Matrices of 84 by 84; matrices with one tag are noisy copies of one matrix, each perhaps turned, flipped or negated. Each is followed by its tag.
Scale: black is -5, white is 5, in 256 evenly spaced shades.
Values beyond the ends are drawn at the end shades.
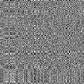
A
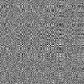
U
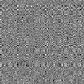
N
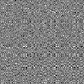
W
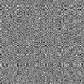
N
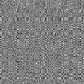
N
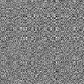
W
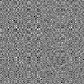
W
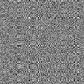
N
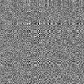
U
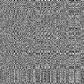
A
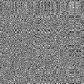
A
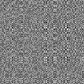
W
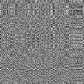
A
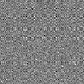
W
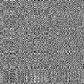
A
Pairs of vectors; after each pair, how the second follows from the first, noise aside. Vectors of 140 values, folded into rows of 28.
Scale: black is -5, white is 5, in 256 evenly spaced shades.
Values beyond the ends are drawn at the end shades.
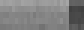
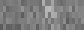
wrapped around, negated, partly zeroed.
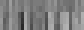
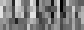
reversed, scaled up.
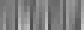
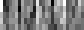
reversed, scaled up.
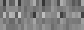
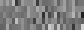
wrapped around.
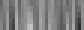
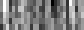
reversed, negated, scaled up.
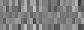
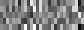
scaled up.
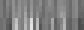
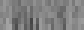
negated, shrunk.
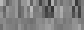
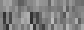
reversed.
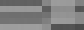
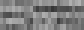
wrapped around.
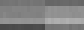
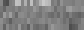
wrapped around, negated, partly zeroed.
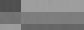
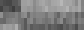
copied.
